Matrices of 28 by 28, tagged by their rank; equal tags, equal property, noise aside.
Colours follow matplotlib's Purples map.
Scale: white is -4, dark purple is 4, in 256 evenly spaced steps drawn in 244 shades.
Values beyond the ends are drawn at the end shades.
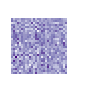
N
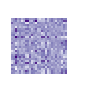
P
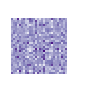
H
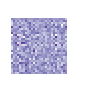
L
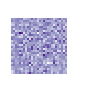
L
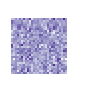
N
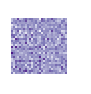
L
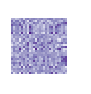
H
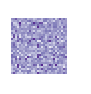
L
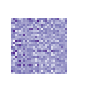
H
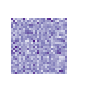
L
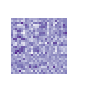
H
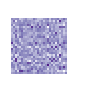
H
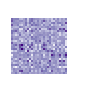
H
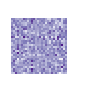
N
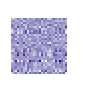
P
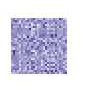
L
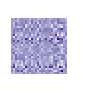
P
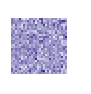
N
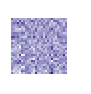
H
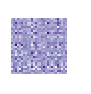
H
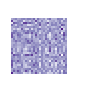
P
